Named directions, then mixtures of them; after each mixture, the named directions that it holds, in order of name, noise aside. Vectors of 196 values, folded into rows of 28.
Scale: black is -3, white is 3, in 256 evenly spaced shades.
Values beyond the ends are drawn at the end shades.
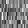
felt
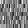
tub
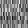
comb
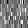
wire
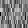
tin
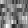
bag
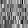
bag, tub, wire.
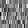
felt, tin.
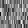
felt, tin, wire.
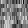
bag, wire.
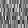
comb, felt, tin.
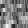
bag.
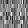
comb, wire.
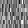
comb, tub, wire.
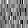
wire.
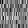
comb, tub.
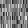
bag, comb, wire.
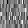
tub, wire.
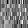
bag, wire.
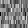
bag, tin.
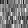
bag, wire.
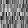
comb, felt, wire.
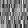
tin, tub, wire.
